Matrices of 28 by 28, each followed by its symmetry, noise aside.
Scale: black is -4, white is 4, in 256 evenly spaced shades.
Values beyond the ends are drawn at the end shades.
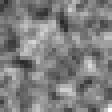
symmetric.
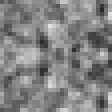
mirrored top to bottom.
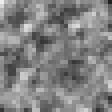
symmetric.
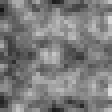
mirrored top to bottom.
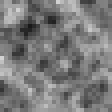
symmetric.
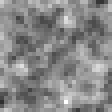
symmetric.
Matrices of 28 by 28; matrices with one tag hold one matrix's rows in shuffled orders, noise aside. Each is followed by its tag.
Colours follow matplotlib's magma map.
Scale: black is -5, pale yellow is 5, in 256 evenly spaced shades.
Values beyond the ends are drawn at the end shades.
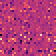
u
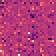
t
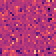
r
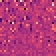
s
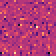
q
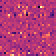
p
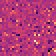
r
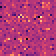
p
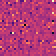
s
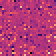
u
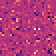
r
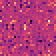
u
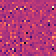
s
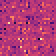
p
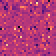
q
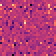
u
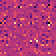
q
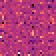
t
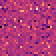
q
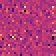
s
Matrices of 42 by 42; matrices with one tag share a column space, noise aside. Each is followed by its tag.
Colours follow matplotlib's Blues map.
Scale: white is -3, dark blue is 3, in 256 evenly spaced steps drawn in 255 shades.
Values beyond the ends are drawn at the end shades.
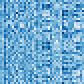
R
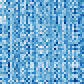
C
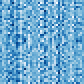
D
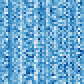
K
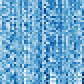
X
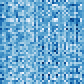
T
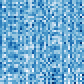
X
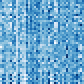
X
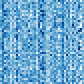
R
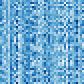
D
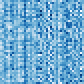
R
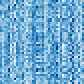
T
